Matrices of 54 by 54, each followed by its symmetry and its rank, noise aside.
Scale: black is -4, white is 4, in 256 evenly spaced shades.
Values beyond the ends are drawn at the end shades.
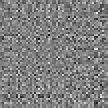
no symmetry, rank four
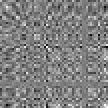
symmetric, rank three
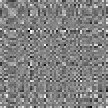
symmetric, rank three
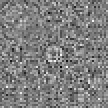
symmetric, rank six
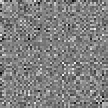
symmetric, rank six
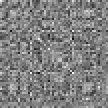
symmetric, rank six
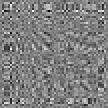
antisymmetric, rank four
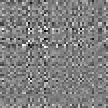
no symmetry, rank four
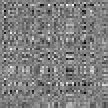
no symmetry, rank four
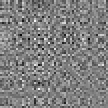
antisymmetric, rank four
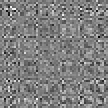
antisymmetric, rank four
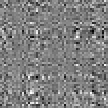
antisymmetric, rank four
